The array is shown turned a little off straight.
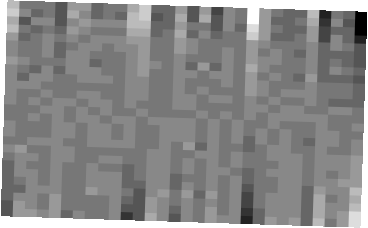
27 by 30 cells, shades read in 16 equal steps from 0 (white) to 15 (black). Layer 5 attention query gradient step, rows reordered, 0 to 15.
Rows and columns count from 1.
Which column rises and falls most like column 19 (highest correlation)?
7
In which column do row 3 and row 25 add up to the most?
30
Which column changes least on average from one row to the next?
14
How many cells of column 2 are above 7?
17
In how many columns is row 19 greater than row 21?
3
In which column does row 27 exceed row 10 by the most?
21
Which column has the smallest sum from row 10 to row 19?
11
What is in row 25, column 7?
8
